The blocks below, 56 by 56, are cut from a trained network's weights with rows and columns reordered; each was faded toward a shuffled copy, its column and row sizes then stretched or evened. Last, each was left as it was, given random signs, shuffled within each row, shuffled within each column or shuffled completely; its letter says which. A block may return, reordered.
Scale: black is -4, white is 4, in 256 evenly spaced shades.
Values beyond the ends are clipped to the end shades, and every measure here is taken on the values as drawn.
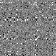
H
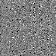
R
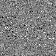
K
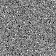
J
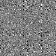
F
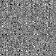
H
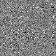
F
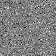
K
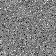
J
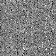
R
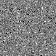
K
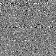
K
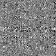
H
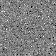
J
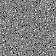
R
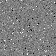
J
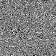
K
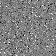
J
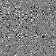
H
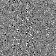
R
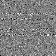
K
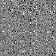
H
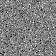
J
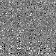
F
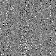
R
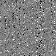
R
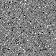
J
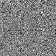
F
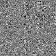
H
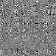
H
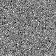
J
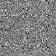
F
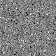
J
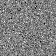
J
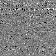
K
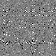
H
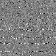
K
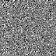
H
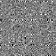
H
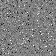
J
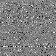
K
